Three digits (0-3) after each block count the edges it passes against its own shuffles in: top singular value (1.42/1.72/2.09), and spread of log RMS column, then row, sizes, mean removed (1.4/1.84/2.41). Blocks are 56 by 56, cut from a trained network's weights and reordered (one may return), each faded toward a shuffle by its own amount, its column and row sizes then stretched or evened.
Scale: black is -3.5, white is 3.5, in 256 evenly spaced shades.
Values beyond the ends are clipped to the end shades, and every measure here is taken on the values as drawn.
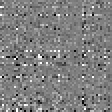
0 3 3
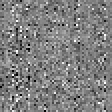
0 3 0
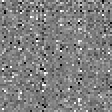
2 2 0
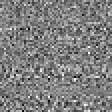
2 0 2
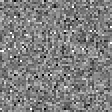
1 0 1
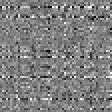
3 1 3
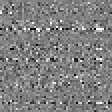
2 1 3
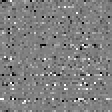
0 1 3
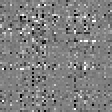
1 3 3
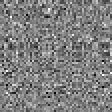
3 1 2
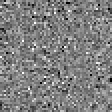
0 2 0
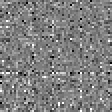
2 2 1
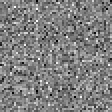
1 0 0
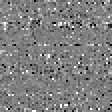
0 0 3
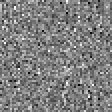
1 1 0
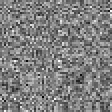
3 0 0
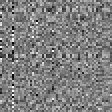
3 2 0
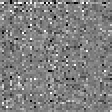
2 2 2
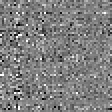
0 3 3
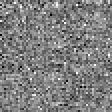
1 0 0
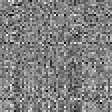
3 2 2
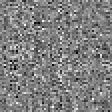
2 2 0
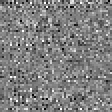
1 1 3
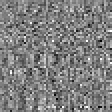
3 1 2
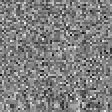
1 0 0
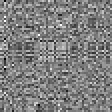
3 1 1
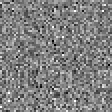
2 0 0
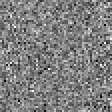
1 1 0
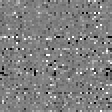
0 1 3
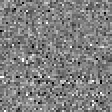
0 0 2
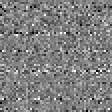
1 1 3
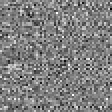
3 0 2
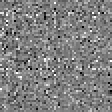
0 2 1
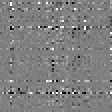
2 2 3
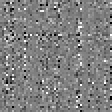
1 3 1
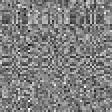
3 1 0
